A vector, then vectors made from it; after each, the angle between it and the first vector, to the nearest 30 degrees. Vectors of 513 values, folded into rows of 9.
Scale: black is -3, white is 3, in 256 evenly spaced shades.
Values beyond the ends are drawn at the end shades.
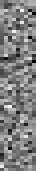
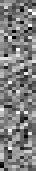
150 degrees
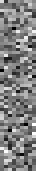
60 degrees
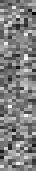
60 degrees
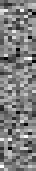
30 degrees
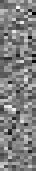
30 degrees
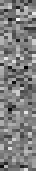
120 degrees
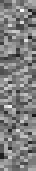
30 degrees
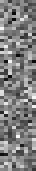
90 degrees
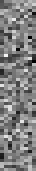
30 degrees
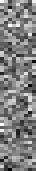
90 degrees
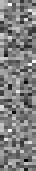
120 degrees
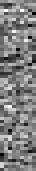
30 degrees
